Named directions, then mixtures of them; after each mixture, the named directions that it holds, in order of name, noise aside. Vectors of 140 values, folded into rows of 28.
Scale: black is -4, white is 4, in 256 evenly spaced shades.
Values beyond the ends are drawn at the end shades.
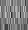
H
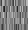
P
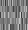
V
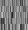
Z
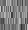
H, V, Z.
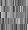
P, V, Z.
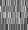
H, P, V.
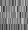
H, P.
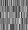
V.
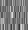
Z.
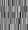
V.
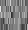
H, V, Z.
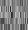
H, Z.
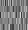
V.
